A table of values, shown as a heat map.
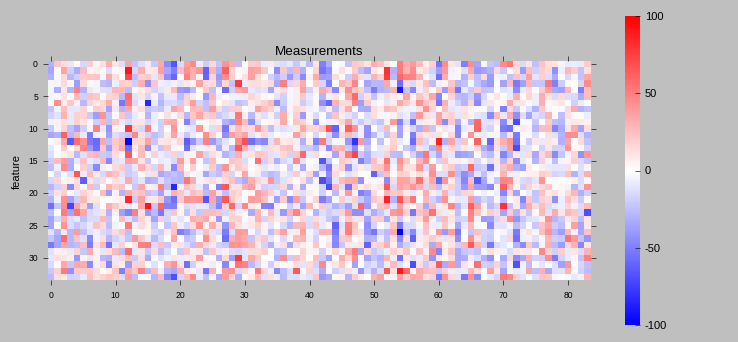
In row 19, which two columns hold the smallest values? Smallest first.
19, 43
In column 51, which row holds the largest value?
33
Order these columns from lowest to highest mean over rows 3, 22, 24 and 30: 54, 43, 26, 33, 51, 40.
26, 43, 54, 33, 51, 40
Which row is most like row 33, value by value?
0
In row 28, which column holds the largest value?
65
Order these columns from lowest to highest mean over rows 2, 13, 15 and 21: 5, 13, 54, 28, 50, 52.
13, 28, 50, 5, 54, 52
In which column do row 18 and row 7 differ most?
70
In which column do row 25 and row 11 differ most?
12
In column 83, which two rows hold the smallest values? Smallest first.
23, 27
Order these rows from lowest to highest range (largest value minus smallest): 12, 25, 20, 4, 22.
20, 25, 4, 22, 12
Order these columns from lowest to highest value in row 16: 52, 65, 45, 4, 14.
4, 45, 14, 52, 65
